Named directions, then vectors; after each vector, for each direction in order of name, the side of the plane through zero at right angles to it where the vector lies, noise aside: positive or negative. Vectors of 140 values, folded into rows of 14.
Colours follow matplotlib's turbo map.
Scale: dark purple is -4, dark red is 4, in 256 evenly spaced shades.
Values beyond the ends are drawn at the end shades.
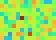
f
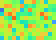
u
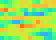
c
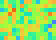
positive, negative, positive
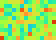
negative, positive, negative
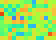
negative, negative, negative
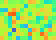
negative, positive, positive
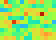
negative, negative, positive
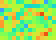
negative, positive, positive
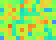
positive, negative, positive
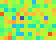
negative, negative, negative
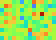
negative, negative, positive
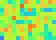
positive, negative, positive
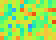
negative, positive, negative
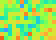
negative, positive, negative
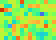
positive, positive, negative
